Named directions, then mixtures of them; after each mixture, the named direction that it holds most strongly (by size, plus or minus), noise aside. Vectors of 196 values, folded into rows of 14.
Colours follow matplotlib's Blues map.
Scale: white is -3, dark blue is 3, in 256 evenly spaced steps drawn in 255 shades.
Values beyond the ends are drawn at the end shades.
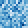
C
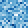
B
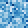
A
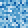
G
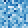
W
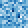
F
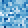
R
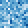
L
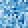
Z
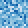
W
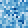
Z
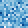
R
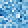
F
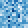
F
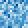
W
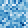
C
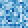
F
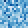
W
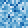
C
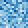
A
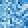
L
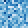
W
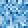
C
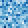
G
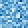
F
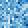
L
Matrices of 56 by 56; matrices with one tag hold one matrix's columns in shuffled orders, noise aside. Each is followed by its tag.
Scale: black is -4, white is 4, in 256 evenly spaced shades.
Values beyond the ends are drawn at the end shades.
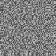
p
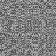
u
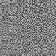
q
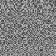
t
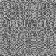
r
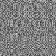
r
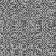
u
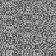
p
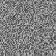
p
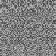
t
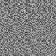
q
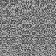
t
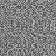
u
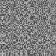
p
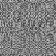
r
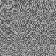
t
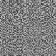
q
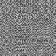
q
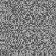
p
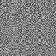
q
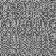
r
